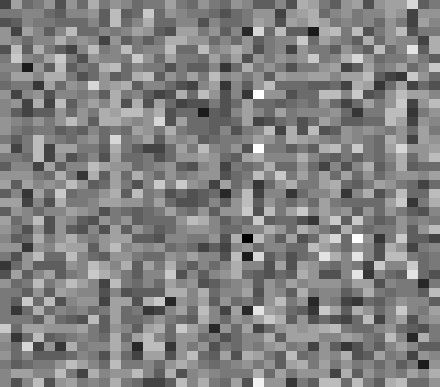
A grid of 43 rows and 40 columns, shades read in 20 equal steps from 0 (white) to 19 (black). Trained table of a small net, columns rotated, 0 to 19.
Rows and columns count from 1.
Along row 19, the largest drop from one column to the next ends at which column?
5
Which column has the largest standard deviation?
24
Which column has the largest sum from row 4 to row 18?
21
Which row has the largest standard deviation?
27
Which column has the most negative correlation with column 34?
35
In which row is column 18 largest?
10
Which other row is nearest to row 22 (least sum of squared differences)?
8
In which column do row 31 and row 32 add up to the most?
39
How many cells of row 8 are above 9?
23
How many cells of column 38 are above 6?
38
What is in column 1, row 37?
4
